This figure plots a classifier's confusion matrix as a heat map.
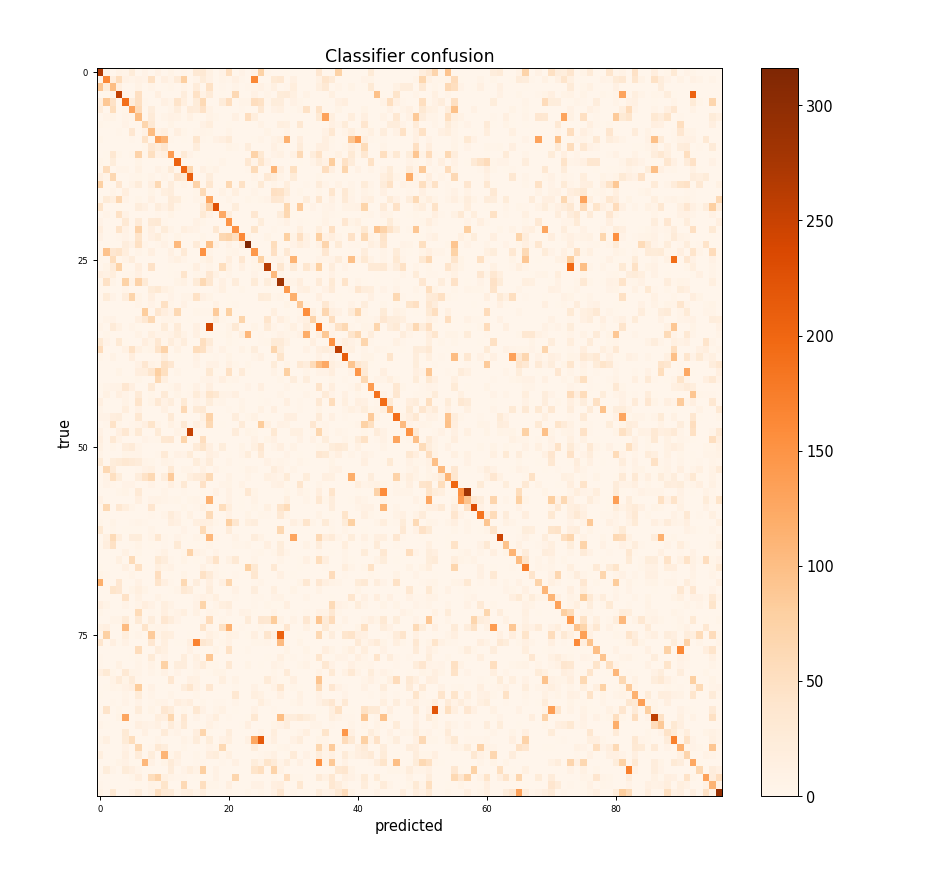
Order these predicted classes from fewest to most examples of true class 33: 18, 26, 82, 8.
82, 18, 26, 8
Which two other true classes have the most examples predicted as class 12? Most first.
23, 32
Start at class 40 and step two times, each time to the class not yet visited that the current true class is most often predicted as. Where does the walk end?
10
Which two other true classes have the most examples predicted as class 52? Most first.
85, 0
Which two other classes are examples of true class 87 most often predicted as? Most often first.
80, 86
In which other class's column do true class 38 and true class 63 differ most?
64
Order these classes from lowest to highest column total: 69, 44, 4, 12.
12, 69, 4, 44
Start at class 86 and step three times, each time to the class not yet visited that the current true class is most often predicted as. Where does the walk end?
24
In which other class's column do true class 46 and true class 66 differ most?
81
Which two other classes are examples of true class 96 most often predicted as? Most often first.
65, 81
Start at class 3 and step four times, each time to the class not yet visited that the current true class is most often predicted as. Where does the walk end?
75
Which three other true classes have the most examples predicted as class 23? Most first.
35, 66, 6
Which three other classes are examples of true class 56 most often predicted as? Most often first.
57, 44, 43
